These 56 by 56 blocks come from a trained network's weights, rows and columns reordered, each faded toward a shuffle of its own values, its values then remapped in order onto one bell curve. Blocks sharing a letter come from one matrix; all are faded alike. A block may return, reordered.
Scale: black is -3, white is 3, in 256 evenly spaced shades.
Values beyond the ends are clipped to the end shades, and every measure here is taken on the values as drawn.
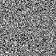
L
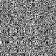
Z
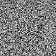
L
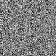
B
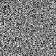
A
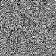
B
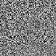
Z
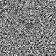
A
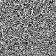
L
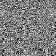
A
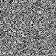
L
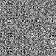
Z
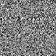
L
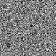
B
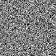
L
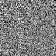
B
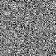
L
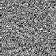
A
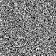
B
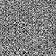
Z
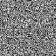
A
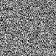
A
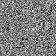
B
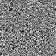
B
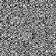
Z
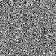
B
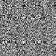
Z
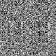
Z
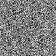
B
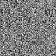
Z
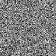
A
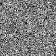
L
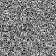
A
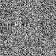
Z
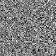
L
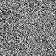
B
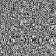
Z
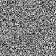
A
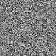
A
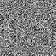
B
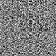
Z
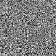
B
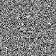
L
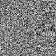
B
